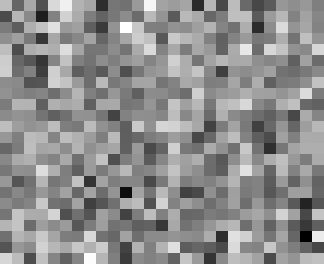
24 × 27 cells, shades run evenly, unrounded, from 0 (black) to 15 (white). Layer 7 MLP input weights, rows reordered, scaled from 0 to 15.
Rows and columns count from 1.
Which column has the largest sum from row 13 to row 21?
4
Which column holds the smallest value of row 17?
8
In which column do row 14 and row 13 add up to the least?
23
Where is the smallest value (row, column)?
22, 26
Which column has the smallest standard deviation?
10
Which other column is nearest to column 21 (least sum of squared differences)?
24
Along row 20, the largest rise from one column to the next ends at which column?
27
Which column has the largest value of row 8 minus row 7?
9
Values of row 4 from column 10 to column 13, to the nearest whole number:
8 10 12 11
